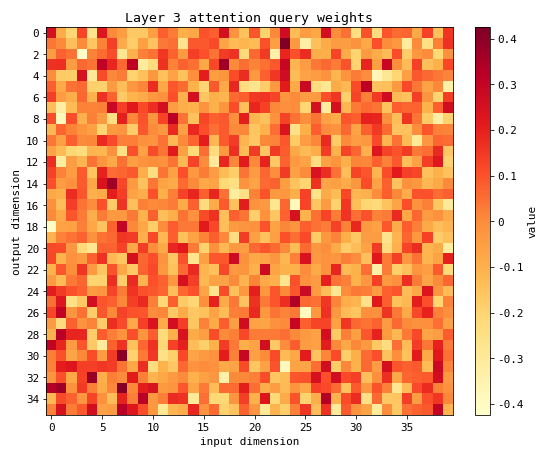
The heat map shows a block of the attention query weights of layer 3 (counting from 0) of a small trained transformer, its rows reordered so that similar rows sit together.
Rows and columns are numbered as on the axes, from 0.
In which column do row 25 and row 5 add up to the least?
19
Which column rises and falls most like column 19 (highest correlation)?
7
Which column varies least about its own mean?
36
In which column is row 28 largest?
1
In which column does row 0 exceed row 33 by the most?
23
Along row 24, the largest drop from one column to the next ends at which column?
26
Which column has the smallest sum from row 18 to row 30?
11
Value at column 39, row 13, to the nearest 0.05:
-0.15
